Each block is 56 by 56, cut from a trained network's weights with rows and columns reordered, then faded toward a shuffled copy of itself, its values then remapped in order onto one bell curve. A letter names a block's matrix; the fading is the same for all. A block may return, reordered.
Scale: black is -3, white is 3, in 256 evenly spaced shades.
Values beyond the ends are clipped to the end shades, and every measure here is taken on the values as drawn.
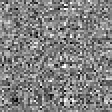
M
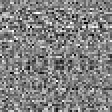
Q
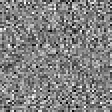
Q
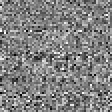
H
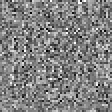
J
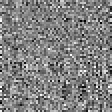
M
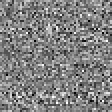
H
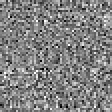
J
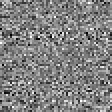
H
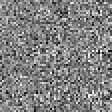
J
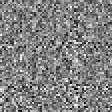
J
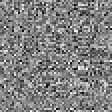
Q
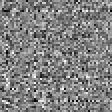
J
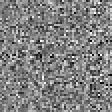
J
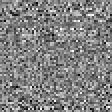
H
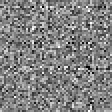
J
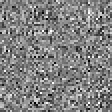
M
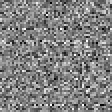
Q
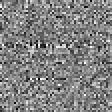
Q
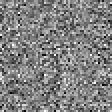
J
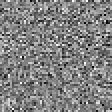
H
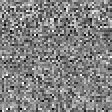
H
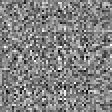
M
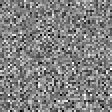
J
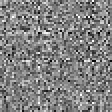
J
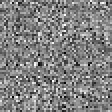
J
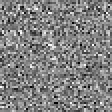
H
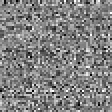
Q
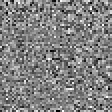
H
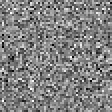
H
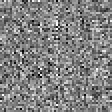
M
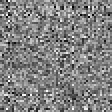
J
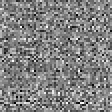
Q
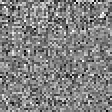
H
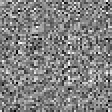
M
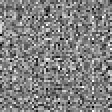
M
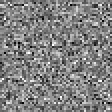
H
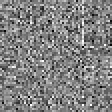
M
